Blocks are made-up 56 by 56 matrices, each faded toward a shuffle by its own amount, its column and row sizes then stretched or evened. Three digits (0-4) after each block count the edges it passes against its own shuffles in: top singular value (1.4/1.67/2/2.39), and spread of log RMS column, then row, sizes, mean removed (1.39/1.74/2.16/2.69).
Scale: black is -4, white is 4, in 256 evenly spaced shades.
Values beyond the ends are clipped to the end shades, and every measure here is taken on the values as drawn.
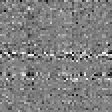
3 1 4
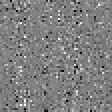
0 3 1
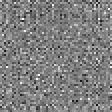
3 1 0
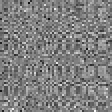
4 0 1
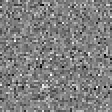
1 1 2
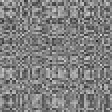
4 2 1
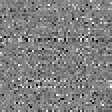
3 0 3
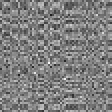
4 3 0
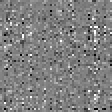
1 4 2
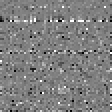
3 1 3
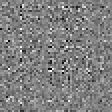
2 3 3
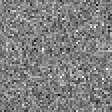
0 0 1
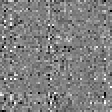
2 3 3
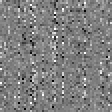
2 4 0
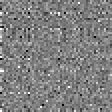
3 1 2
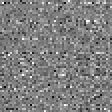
3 0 3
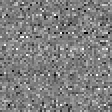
1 0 3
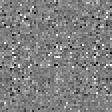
2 1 2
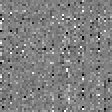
0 3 1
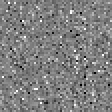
0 1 0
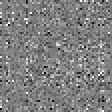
1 4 2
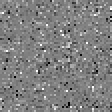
1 1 0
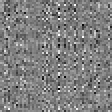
3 4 0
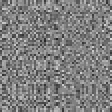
4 4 0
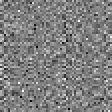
4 2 0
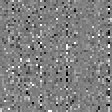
3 3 0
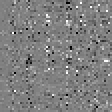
1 3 1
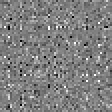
2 2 2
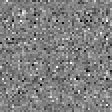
1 1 2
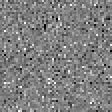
1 1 1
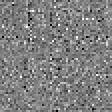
1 2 2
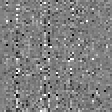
3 3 1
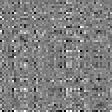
4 3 4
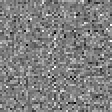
2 1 1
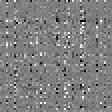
1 4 3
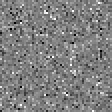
0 2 0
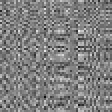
4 4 3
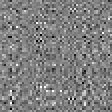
4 3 2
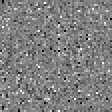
0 1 0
